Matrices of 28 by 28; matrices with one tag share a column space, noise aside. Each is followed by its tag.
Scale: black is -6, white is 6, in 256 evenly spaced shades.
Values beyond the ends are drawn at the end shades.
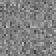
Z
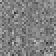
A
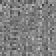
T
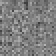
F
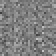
A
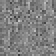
F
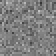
F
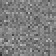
A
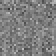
T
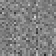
A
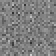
A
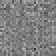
T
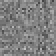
Z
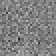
A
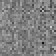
Z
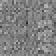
Z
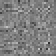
Z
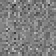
T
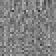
F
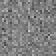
F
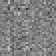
T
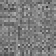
T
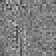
T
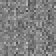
Z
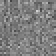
F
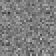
A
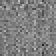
T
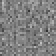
F
